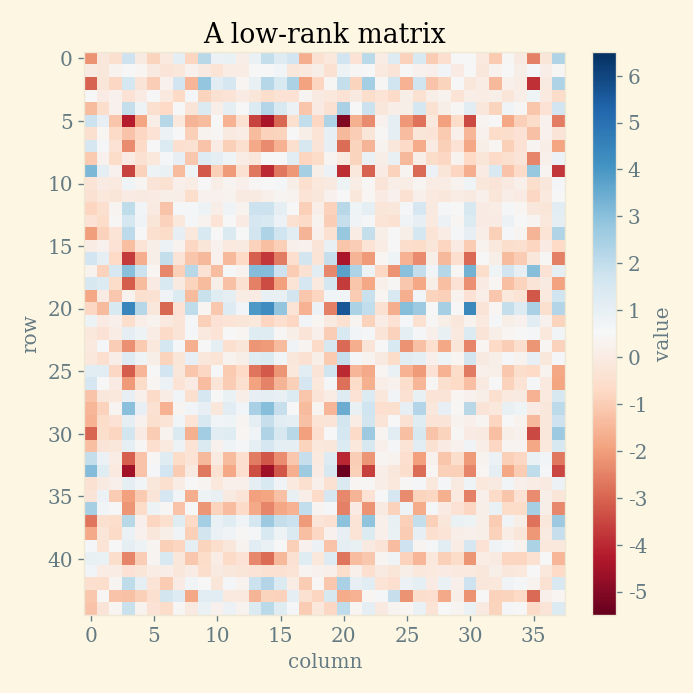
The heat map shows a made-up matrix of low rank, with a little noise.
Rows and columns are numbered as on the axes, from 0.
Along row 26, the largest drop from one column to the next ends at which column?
20
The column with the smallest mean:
35
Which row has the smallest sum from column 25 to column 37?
5
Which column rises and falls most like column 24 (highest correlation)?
10
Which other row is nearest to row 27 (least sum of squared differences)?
31
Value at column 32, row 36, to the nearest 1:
1
